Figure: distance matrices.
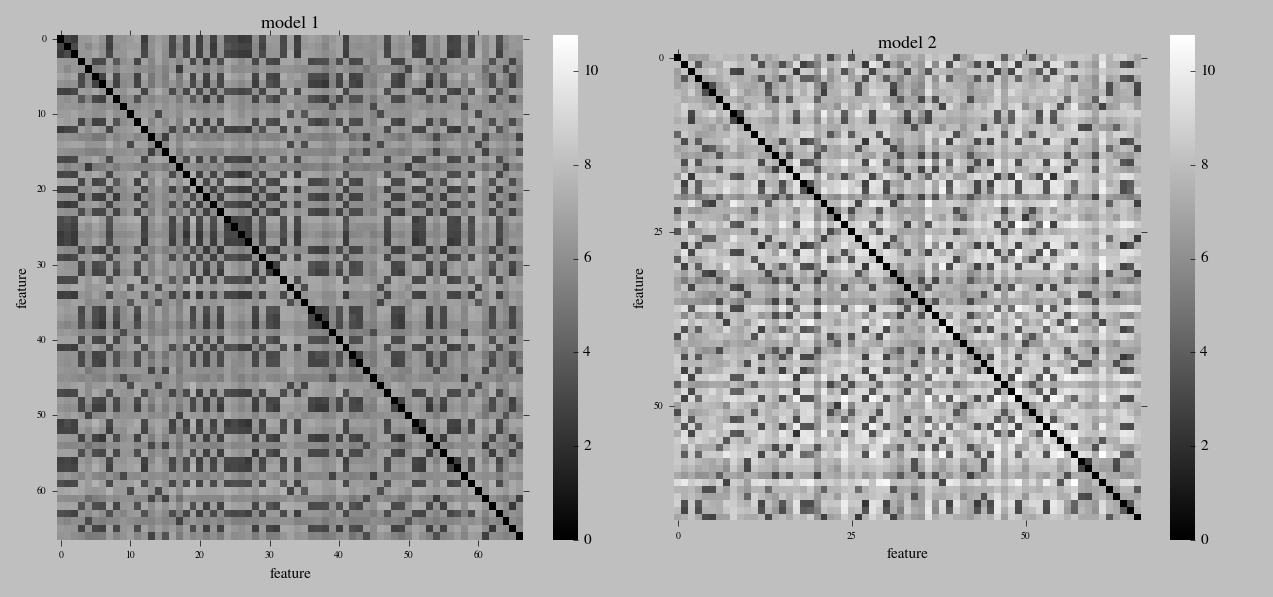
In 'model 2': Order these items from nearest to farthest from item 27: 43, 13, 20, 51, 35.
43, 20, 35, 13, 51
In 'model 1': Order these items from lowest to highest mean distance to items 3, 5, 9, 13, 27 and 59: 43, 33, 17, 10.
43, 17, 10, 33
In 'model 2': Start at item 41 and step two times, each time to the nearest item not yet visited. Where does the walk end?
23
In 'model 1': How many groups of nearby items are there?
6
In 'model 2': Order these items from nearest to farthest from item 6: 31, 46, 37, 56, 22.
37, 56, 31, 22, 46
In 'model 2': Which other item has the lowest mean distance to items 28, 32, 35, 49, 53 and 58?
20
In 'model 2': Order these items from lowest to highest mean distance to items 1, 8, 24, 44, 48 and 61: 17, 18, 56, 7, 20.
17, 20, 7, 18, 56
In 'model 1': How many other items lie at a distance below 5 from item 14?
5
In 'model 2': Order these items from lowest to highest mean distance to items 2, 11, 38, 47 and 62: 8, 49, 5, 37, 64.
5, 8, 37, 64, 49
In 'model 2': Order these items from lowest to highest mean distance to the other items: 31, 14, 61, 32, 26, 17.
32, 14, 31, 17, 26, 61
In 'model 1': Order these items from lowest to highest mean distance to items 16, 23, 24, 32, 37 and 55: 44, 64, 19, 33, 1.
1, 19, 64, 44, 33
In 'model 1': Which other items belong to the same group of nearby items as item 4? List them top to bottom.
17, 50, 64
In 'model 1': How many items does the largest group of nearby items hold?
24
